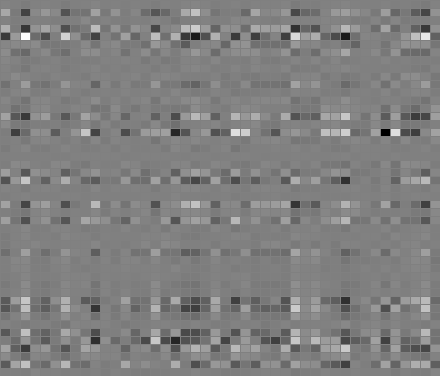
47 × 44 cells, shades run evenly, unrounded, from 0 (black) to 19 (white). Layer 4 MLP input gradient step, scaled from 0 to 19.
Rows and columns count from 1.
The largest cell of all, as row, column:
5, 3
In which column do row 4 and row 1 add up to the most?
20
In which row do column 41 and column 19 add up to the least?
17
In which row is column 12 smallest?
43
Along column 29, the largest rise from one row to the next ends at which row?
44
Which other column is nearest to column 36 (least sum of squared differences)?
27
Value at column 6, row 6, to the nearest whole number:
9
